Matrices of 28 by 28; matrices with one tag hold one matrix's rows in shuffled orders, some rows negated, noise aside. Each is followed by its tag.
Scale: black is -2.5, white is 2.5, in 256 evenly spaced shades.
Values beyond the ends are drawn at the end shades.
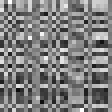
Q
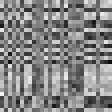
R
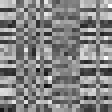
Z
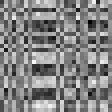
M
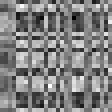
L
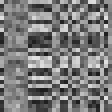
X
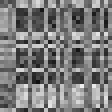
L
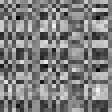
Q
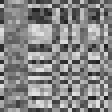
X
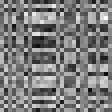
M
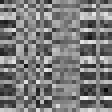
Z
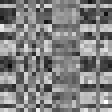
Z
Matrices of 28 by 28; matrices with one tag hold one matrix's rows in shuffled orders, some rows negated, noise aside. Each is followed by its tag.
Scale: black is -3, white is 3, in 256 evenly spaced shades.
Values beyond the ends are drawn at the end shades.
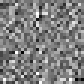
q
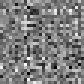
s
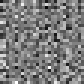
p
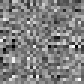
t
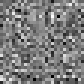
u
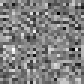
t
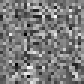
s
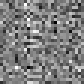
s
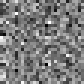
p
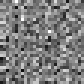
p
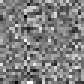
s
